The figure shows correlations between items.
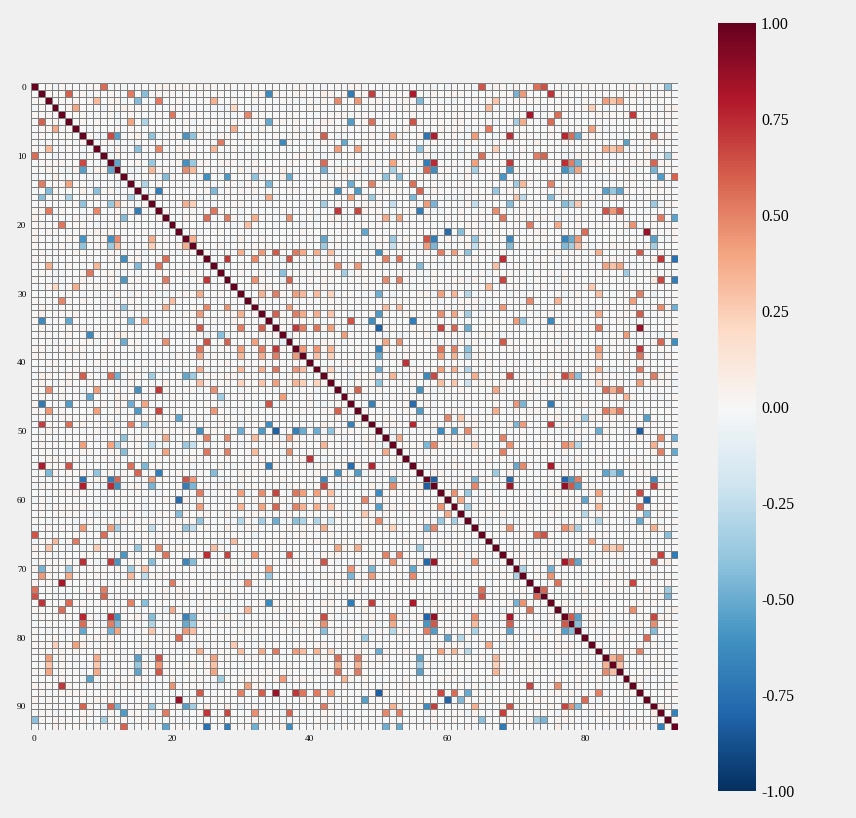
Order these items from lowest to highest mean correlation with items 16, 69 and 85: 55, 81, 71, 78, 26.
55, 71, 81, 26, 78
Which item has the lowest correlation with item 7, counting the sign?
57
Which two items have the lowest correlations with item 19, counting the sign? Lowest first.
93, 13
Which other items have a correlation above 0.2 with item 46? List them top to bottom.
16, 34, 70
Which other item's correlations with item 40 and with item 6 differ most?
54
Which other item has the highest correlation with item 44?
18
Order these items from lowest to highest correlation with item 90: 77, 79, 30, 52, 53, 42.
79, 30, 53, 52, 42, 77
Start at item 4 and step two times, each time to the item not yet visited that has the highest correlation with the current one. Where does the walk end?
87
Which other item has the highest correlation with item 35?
88
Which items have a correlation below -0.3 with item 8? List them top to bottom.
36, 45, 86
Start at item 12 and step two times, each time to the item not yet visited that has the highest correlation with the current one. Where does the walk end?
22
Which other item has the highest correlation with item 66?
6
